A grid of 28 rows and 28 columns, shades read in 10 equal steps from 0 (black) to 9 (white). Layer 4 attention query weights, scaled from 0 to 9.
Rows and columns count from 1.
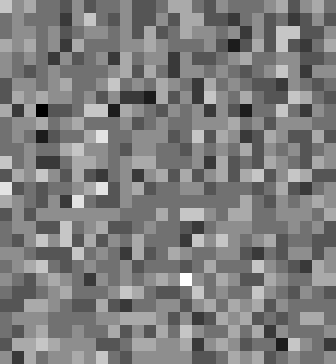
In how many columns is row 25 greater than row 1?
14
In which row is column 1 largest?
15
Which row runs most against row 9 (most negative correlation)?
8
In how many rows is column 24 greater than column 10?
16
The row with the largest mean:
17
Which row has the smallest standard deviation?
10
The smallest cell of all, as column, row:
4, 9
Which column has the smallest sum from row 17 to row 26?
1
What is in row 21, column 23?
5
